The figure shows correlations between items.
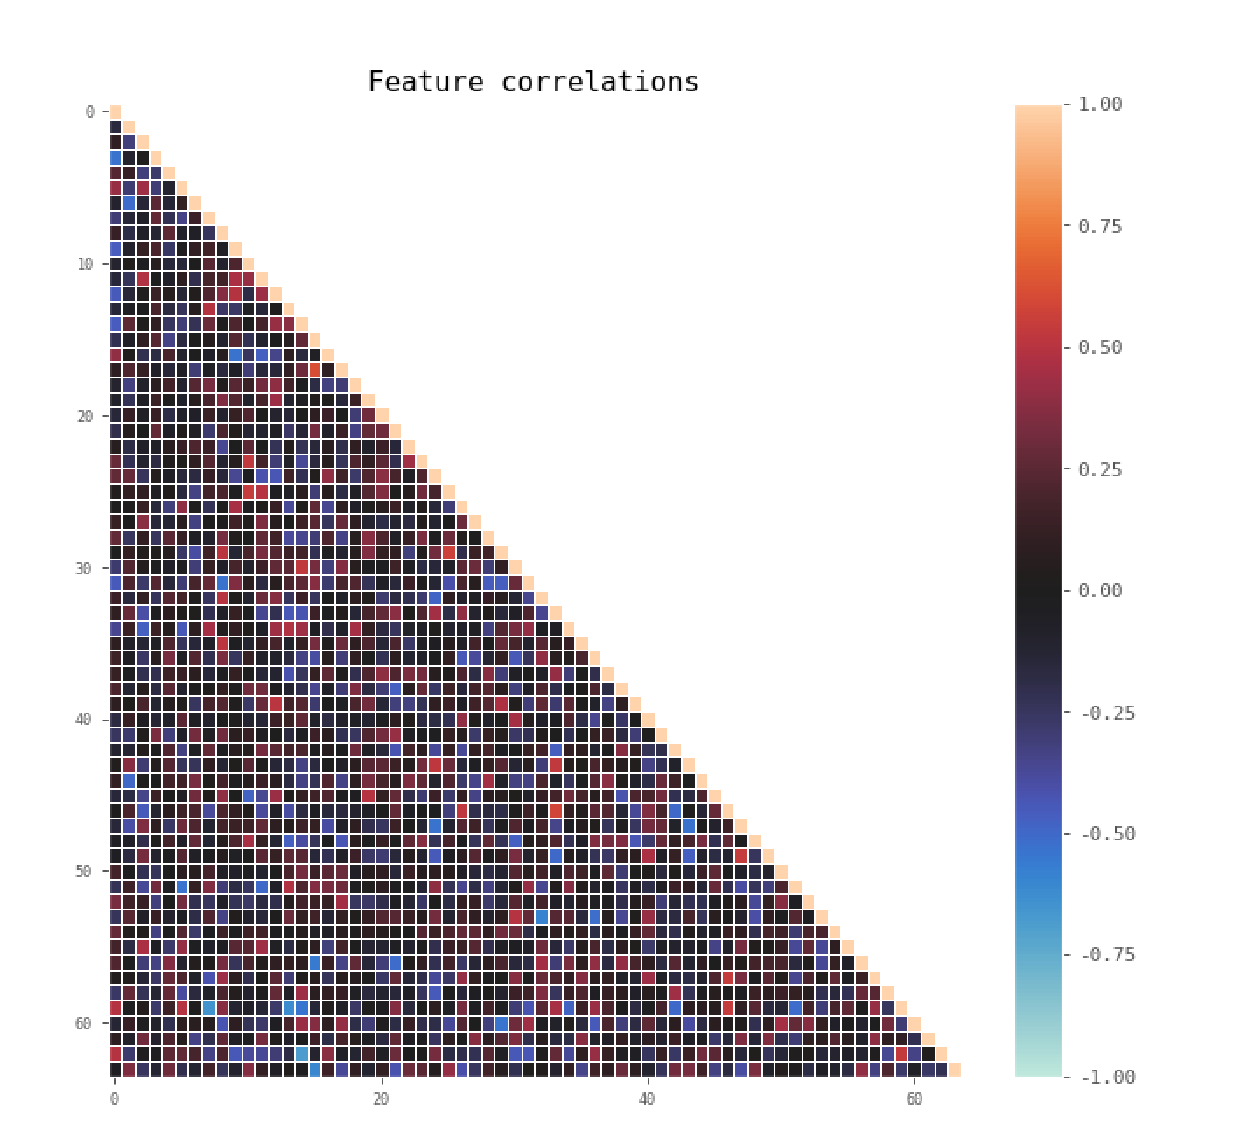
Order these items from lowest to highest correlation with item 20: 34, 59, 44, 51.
34, 59, 51, 44
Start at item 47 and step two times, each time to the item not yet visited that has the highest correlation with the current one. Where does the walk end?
40
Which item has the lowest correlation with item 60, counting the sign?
29
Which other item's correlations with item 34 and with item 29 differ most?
31
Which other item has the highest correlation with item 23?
10
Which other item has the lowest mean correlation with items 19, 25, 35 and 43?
60
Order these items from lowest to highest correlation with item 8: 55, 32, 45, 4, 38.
55, 38, 4, 45, 32
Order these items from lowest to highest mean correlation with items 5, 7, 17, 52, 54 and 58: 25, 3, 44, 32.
3, 44, 25, 32
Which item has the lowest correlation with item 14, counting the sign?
62
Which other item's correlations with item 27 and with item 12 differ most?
45
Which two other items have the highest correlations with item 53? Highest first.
30, 40
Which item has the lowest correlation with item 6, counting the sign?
1
